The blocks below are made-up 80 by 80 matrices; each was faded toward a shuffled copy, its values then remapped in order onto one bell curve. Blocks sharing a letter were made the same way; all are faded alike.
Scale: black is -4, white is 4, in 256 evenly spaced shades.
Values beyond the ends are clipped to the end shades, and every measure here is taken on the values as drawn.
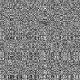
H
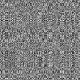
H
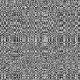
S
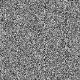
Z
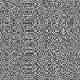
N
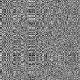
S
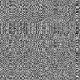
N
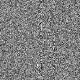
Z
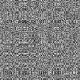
H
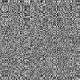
N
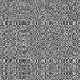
S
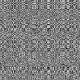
S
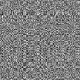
H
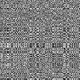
S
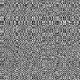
S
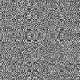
N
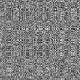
N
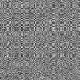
S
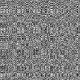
N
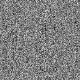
Z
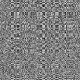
S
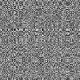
H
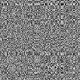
N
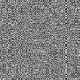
N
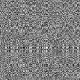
N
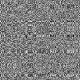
H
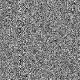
Z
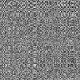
N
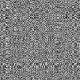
H
